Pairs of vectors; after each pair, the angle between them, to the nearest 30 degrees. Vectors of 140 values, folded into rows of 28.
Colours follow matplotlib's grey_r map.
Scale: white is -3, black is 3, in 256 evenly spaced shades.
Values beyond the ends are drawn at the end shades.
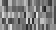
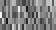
120 degrees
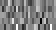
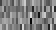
90 degrees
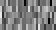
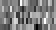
90 degrees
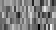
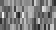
30 degrees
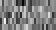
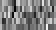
120 degrees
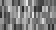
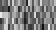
120 degrees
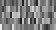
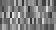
60 degrees
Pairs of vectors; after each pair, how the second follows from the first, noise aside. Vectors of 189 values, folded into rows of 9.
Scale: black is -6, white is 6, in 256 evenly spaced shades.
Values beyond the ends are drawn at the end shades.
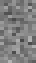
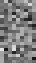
wrapped around, scaled up.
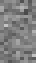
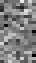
negated, scaled up.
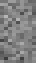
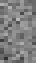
copied.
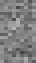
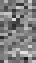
negated, scaled up.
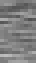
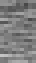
copied.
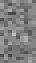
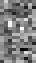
reversed, scaled up.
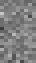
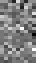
reversed, scaled up.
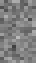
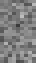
reversed, negated.
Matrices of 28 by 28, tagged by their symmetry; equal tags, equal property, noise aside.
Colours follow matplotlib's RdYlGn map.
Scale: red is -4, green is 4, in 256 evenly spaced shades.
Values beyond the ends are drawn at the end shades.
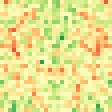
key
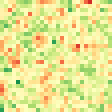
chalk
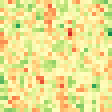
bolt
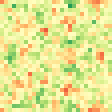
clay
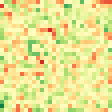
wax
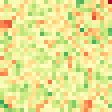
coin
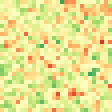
wax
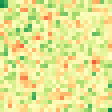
chalk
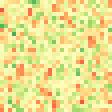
bolt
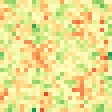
clay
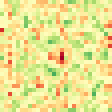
clay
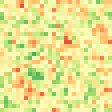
coin
